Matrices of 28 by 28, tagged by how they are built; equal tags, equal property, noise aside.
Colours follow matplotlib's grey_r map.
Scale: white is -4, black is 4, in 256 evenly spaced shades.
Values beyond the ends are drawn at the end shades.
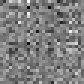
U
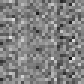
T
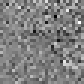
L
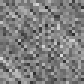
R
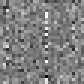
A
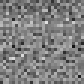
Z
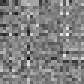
U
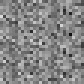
T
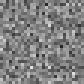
T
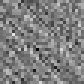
R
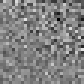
L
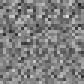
Z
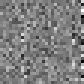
A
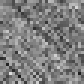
R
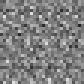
Z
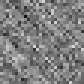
R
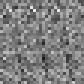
Z
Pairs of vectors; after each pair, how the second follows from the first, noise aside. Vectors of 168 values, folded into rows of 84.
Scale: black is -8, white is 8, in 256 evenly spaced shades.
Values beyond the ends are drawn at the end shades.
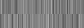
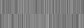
shrunk.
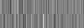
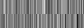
wrapped around, negated, scaled up.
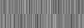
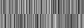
scaled up.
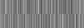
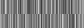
scaled up.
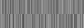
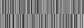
scaled up.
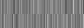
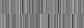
wrapped around, negated.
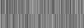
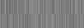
shrunk.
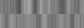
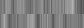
wrapped around, negated.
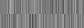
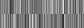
negated, scaled up.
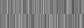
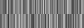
scaled up.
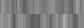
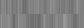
shrunk.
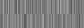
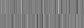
wrapped around, negated, partly zeroed.
